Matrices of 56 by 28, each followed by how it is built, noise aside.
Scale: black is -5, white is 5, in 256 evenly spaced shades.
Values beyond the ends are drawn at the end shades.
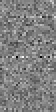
uneven rows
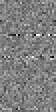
uneven rows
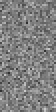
noise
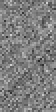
Hankel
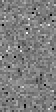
sparse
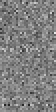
uneven rows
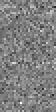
uneven rows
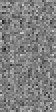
blocks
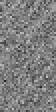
Hankel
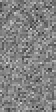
Hankel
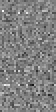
uneven rows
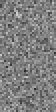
noise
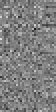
low rank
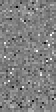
sparse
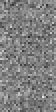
blocks
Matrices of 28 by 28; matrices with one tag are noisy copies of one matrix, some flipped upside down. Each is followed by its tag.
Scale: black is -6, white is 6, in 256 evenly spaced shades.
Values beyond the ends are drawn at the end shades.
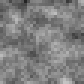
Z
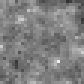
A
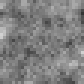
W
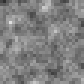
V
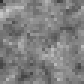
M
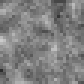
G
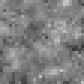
Z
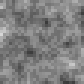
W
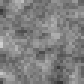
G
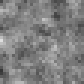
G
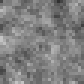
G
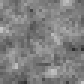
Z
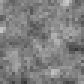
Z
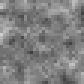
W
